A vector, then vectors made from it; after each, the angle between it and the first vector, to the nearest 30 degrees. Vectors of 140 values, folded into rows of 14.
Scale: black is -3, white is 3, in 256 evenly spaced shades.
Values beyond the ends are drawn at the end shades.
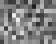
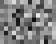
150 degrees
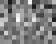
60 degrees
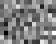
120 degrees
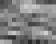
90 degrees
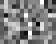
90 degrees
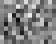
150 degrees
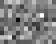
120 degrees
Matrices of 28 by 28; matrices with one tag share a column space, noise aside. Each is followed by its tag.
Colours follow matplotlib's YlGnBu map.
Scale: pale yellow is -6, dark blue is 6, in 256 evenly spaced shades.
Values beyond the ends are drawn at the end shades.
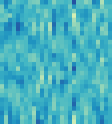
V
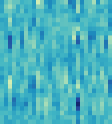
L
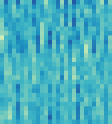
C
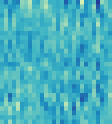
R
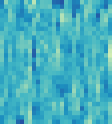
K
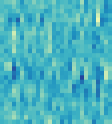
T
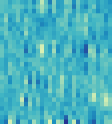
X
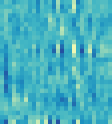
X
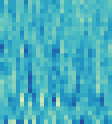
X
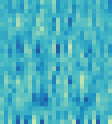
X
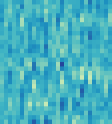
T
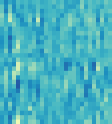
T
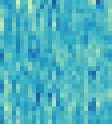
R
